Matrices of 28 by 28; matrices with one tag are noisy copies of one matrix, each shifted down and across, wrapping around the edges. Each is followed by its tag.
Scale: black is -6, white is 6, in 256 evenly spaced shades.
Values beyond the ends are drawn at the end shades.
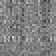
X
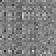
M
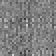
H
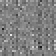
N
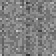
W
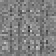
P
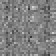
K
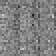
K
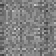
W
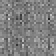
H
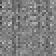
P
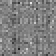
X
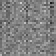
W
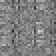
K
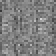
K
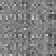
X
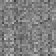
P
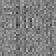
N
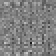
P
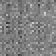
W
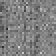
X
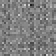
N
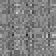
K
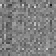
M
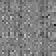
X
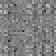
P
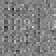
N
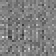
N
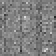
K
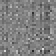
M
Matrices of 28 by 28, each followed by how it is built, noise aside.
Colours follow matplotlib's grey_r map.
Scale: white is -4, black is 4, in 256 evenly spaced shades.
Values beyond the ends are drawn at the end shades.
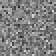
noise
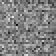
blocks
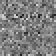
uneven rows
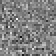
lower triangular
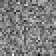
noise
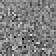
lower triangular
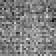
blocks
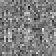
blocks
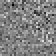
upper triangular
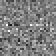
uneven rows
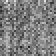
blocks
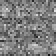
blocks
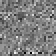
uneven rows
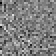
lower triangular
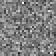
blocks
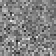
lower triangular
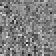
lower triangular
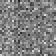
repeating rows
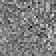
upper triangular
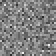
repeating rows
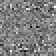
uneven rows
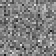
noise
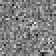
block diagonal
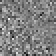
lower triangular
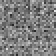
blocks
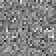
uneven rows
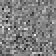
lower triangular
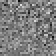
upper triangular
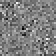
block diagonal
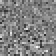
lower triangular
